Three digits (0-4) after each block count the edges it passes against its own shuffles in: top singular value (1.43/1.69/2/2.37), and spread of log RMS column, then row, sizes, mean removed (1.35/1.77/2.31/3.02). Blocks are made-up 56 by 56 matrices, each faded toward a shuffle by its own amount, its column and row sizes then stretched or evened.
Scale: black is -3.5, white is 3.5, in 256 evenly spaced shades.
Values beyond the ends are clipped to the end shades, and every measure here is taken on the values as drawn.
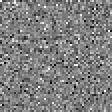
2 0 0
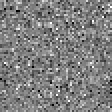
0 2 0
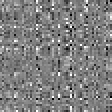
4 4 2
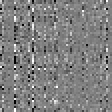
4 4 1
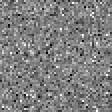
1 0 1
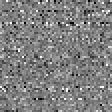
0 0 3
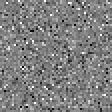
0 0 0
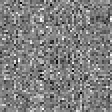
3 2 0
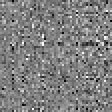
2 3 1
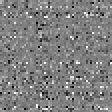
2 2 3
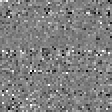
0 1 3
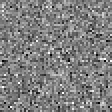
0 0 2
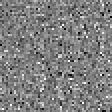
1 1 0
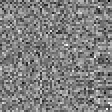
3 1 0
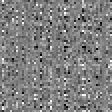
2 4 0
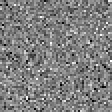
1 0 0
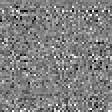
2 1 3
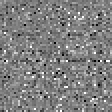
2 0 2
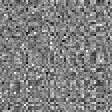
4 1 0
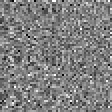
3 1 2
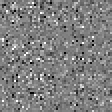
1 2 1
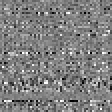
2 0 4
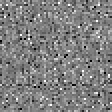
2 0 0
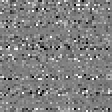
0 1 4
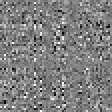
2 3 2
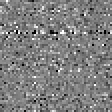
2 0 3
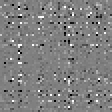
0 3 3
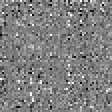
0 3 3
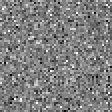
1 0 0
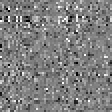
3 2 2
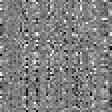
3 4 0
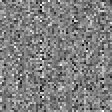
1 3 0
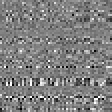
4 1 4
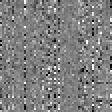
2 4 1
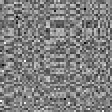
4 0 0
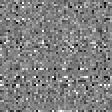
2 1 3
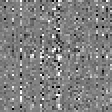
2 4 2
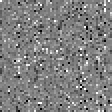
0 3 0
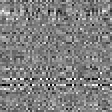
4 0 4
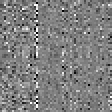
3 4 1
